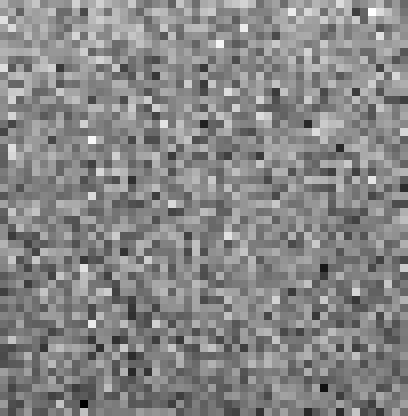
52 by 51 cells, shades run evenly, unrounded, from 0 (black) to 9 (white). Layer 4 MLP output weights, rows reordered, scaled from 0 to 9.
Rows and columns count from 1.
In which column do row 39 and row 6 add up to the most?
28
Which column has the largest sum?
21
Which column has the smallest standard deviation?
32
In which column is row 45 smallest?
17
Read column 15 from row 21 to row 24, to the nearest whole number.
5 7 3 6
